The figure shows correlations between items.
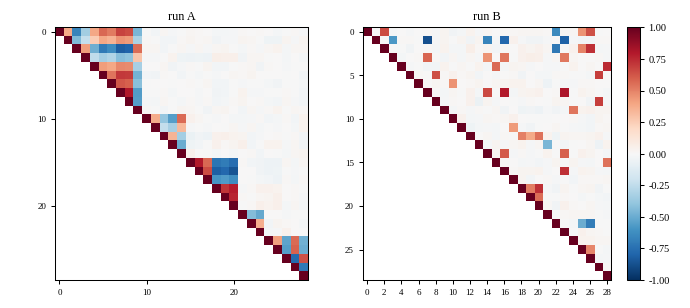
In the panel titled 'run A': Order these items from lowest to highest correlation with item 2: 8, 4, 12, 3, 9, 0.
8, 0, 4, 12, 3, 9
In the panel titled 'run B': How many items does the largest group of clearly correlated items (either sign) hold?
6
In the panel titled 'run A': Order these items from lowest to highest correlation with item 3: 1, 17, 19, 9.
1, 17, 19, 9
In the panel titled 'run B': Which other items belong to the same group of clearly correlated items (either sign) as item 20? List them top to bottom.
12, 18, 19
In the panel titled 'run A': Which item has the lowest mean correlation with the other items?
2
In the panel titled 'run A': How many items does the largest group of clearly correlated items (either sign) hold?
10
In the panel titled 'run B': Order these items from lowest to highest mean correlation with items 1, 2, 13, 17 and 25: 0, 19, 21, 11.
21, 19, 11, 0
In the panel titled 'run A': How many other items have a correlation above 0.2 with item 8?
6
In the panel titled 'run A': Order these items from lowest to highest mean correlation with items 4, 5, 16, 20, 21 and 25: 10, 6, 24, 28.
28, 10, 24, 6
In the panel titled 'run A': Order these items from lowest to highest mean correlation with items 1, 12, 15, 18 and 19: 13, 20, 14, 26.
14, 26, 13, 20
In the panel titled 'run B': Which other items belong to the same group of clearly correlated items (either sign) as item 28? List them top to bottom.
4, 15
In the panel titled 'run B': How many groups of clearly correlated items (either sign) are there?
9
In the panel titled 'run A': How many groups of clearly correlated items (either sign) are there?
5
